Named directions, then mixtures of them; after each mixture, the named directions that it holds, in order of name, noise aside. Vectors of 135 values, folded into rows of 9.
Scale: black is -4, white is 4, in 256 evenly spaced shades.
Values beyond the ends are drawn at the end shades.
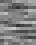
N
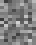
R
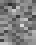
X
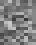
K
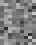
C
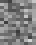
N, R.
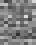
C, N, R.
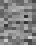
K, N, R.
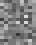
N, R.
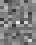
R.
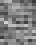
K, N, R.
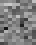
C, X.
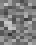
C, K.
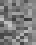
K.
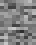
C, N, X.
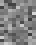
C, R, X.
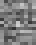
N, R.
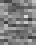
N, R.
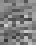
K, R.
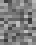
R.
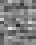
K, N, R.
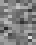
C, N.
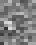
C, K.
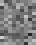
C, R, X.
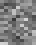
X.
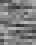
N.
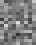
R.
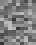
K.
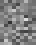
K, R, X.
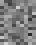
C, R, X.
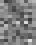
N, R.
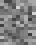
C, R, X.
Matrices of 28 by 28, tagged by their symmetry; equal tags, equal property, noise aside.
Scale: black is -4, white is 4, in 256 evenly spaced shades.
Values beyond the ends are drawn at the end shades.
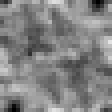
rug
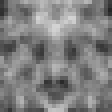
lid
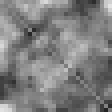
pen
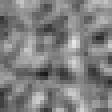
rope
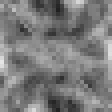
rug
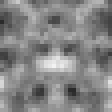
lid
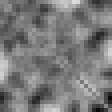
pen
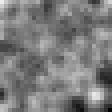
pen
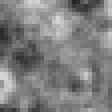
rope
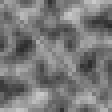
rug
